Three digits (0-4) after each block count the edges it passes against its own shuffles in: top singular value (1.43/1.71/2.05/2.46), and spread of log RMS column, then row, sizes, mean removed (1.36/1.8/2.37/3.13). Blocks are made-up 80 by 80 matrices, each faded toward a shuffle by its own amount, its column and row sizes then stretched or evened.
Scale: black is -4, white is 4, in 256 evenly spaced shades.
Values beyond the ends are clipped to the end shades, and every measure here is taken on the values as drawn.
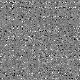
0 1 3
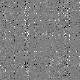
0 3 2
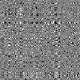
4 2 3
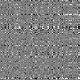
4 3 4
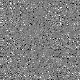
2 1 2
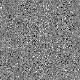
0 2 1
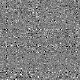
1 2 3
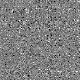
1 2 2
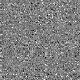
2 0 2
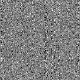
1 3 1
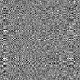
4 2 3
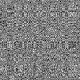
4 0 2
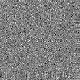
3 0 0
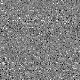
2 0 2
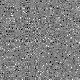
3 0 0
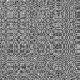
4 1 0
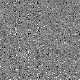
1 3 1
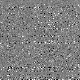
0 2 3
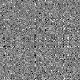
3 2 2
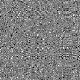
3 1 1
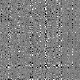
3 4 2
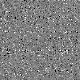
0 1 2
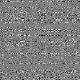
3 1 4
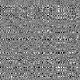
4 2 4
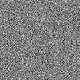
3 0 0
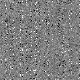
1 3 0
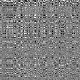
4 3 4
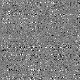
2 2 3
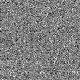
2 0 0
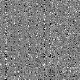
2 3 1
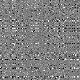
4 2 3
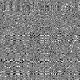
4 0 3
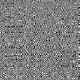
4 2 3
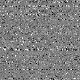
3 0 3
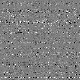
2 1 3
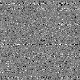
2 0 3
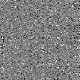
3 2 1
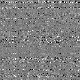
2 1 4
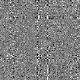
3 3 2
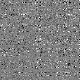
0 2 3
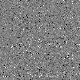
0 1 1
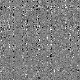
0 3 2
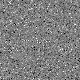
0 0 0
